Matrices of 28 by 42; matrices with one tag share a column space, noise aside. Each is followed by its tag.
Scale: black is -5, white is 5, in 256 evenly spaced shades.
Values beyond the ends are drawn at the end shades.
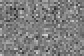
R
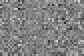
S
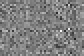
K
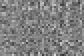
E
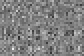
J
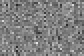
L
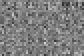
E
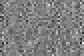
L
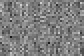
L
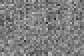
S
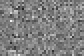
R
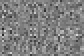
J
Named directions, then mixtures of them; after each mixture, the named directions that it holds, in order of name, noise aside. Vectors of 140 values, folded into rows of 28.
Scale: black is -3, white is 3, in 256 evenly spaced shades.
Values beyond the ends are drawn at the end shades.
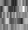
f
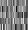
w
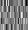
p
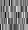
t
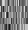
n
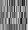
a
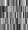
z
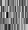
n.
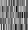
w.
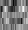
f.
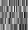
a, n, w.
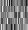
a, p, t.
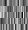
w, z.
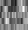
f.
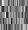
n, w.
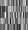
z.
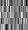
p.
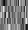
a, n, z.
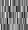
t.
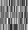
a, t, w.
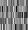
w.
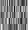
a.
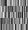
a, w, z.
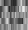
f.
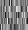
t.
